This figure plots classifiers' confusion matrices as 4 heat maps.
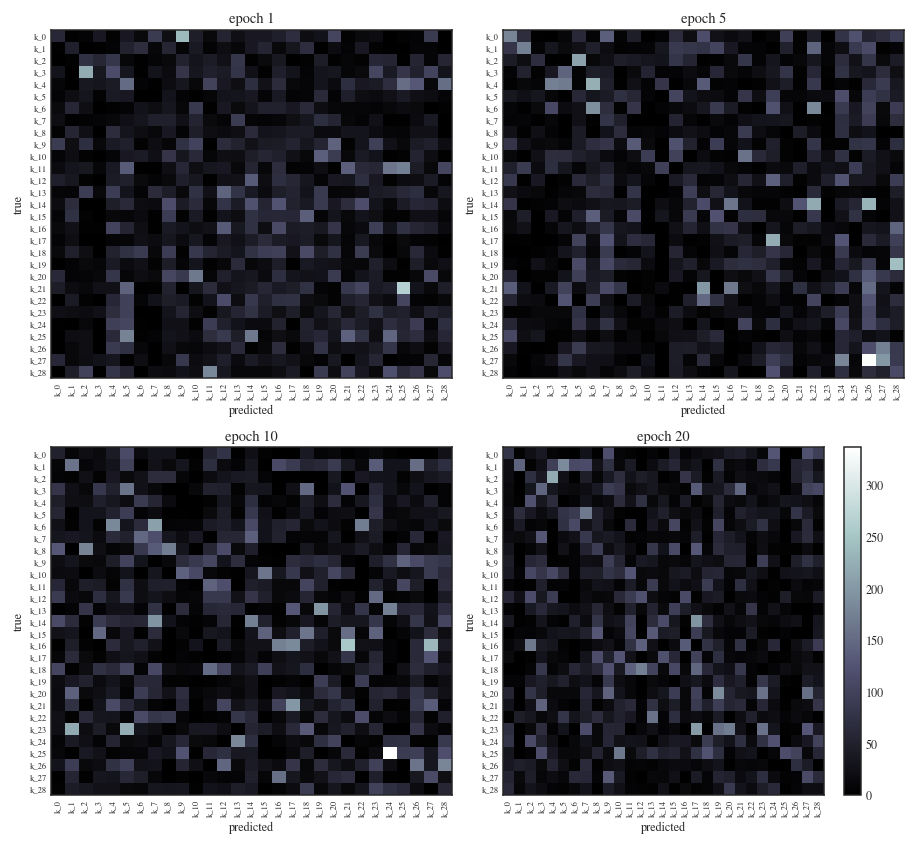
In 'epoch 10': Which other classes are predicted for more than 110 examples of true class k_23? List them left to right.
k_1, k_5, k_18
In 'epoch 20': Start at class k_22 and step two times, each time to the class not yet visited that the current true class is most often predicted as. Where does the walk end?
k_15
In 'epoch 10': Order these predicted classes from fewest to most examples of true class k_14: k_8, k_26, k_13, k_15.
k_13, k_8, k_15, k_26
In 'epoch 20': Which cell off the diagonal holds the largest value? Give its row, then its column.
k_2, k_4
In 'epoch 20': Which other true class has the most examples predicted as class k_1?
k_5
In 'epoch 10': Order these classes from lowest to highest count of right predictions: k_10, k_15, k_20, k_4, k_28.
k_4, k_28, k_20, k_10, k_15
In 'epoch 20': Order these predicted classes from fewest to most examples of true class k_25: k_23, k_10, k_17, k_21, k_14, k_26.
k_23, k_21, k_14, k_17, k_26, k_10
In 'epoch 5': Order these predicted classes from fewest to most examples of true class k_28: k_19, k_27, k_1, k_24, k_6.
k_1, k_6, k_27, k_24, k_19
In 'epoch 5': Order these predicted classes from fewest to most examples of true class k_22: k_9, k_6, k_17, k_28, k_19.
k_17, k_19, k_9, k_28, k_6
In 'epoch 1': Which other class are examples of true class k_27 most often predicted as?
k_9
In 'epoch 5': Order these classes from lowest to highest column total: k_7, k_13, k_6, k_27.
k_13, k_27, k_6, k_7
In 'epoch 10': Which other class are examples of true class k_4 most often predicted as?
k_6
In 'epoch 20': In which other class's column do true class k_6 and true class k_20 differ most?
k_9
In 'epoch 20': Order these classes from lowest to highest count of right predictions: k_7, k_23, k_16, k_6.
k_7, k_6, k_16, k_23
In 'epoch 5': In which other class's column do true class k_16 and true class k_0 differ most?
k_25
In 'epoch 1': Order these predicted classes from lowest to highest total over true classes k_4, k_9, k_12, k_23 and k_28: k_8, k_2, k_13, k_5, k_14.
k_8, k_13, k_2, k_14, k_5
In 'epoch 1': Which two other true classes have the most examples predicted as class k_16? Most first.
k_14, k_18
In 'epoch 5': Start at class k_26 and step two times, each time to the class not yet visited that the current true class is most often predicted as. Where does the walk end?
k_24
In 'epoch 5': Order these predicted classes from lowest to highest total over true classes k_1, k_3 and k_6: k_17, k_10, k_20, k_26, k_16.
k_17, k_10, k_16, k_20, k_26
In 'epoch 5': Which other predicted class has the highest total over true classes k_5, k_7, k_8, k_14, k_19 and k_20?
k_26
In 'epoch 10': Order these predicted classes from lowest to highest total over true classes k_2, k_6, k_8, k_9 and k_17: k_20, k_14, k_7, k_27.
k_20, k_14, k_27, k_7
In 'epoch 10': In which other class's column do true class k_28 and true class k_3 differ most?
k_5
